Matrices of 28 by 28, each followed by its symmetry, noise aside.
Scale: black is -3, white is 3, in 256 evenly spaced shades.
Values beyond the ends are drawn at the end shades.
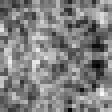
mirrored top to bottom.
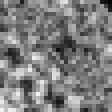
symmetric across the other diagonal.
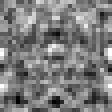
mirrored left to right.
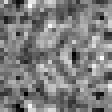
mirrored top to bottom.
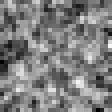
no symmetry.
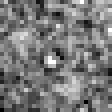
symmetric across the other diagonal.
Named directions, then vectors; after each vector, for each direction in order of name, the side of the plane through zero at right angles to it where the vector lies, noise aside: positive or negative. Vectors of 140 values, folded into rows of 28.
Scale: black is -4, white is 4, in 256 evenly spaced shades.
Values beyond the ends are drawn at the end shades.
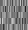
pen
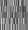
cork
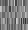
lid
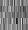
positive, negative, positive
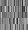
positive, negative, negative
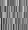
negative, negative, positive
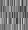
positive, negative, positive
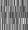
positive, negative, negative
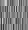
negative, negative, positive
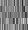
positive, negative, negative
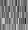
positive, positive, positive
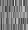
negative, positive, positive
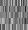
positive, positive, positive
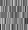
positive, positive, positive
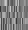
negative, negative, positive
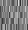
negative, negative, negative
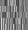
positive, positive, negative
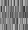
positive, negative, negative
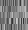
negative, positive, negative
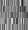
positive, negative, positive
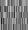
negative, negative, positive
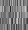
negative, positive, negative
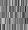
positive, positive, positive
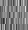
negative, negative, negative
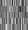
positive, negative, positive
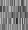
positive, negative, positive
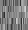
negative, positive, negative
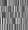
positive, positive, negative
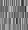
positive, negative, positive
